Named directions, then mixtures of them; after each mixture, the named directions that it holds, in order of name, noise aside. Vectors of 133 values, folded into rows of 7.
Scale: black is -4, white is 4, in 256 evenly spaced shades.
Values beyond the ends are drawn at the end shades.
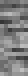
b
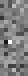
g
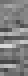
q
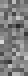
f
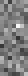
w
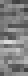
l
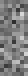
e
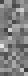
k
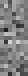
f, g, q.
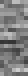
l.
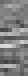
q.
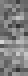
e, f, l.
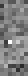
g, l.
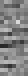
q.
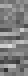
q.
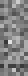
g.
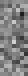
e.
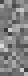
k.
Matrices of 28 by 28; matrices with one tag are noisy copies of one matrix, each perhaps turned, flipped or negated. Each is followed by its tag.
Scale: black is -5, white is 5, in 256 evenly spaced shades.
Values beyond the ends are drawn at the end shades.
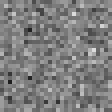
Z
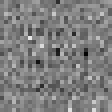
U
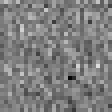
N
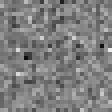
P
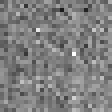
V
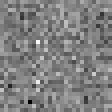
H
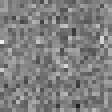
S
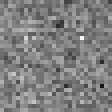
V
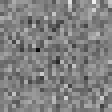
U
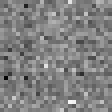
S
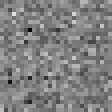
Z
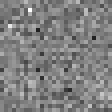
H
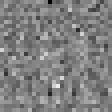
P
